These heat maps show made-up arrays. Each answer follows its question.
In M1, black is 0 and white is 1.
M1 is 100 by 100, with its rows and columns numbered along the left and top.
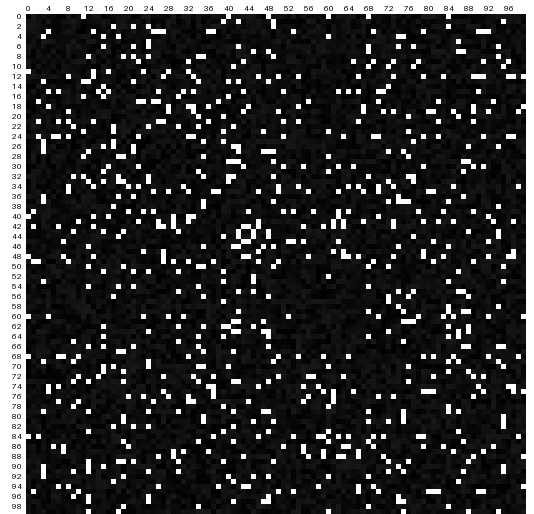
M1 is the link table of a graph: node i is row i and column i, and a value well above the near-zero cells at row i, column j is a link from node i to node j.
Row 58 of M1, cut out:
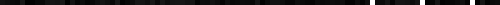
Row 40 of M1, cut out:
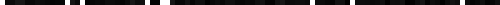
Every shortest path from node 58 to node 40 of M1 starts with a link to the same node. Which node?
node 84
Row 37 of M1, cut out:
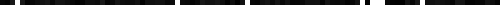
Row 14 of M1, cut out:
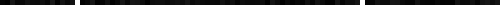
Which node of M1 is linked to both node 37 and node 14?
node 72
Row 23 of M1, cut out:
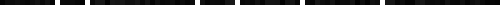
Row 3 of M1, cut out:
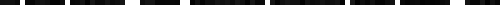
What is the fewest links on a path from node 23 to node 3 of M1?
3
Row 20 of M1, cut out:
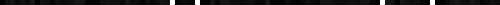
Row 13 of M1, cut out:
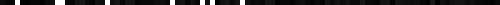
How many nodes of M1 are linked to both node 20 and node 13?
1
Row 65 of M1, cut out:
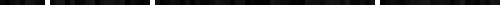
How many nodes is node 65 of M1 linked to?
3
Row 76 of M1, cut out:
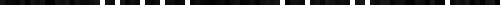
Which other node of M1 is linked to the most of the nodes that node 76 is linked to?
node 35
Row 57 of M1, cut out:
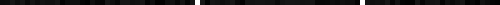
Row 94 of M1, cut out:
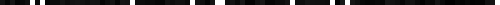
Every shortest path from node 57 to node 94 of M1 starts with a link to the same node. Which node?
node 39
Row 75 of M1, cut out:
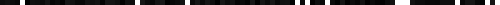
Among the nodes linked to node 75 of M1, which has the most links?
node 79
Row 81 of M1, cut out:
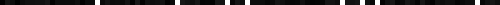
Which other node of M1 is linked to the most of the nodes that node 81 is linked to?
node 50
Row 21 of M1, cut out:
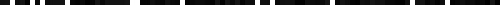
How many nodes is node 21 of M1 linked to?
12
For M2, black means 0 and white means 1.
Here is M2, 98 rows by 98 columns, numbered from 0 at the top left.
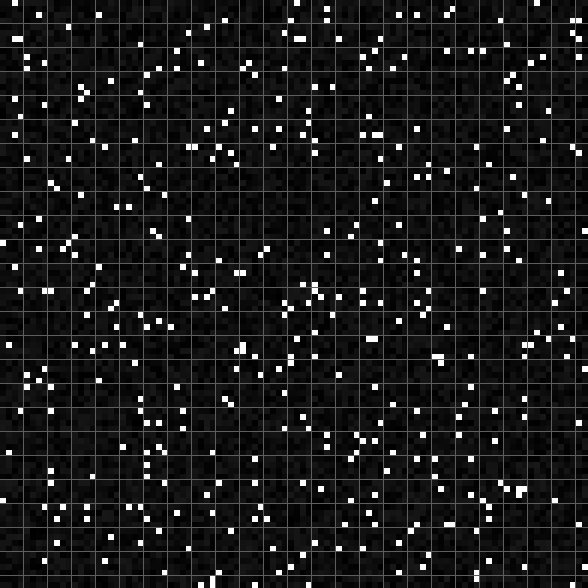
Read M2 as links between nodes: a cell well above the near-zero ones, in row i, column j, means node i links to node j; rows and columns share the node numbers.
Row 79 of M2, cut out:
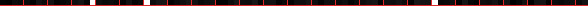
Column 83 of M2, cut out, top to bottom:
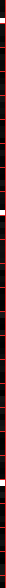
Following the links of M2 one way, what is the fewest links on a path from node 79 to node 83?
4
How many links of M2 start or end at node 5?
3
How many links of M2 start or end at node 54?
11
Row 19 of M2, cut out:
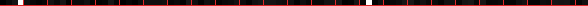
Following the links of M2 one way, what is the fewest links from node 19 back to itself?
3
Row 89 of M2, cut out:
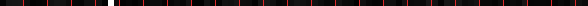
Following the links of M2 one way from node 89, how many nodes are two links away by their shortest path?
3
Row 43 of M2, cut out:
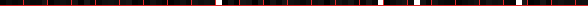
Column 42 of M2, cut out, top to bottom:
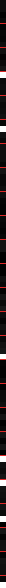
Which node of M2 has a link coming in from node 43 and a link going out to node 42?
node 86
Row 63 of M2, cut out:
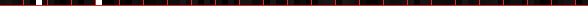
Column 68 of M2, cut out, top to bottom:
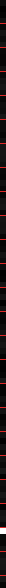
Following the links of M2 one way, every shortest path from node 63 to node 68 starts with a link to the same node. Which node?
node 16
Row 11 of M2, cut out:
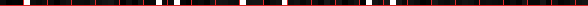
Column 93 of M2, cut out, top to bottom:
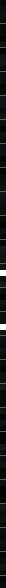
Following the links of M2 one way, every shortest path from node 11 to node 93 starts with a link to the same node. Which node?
node 61
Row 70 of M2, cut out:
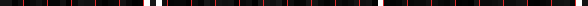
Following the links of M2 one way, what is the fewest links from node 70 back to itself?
4
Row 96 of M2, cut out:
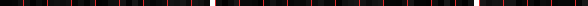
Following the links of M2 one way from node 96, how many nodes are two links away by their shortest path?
4
